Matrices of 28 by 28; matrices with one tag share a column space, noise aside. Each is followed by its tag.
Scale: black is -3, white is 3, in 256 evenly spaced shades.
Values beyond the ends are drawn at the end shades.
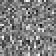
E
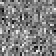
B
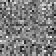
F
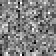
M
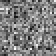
E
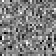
E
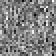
B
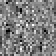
B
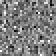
F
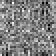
M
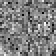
M
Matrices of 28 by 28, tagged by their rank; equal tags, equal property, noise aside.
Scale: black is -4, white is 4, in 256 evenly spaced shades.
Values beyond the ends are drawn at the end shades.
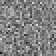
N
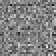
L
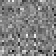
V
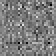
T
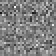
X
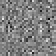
V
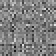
V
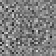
T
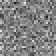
T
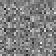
T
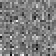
T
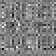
V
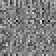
V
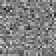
L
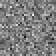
N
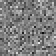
N
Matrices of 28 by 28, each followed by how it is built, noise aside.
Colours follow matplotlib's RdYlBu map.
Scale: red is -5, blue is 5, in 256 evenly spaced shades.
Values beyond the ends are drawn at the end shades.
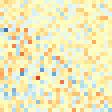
lower triangular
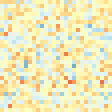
repeating columns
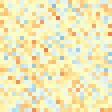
Toeplitz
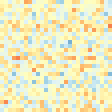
repeating columns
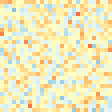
noise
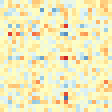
low rank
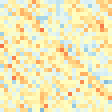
Toeplitz
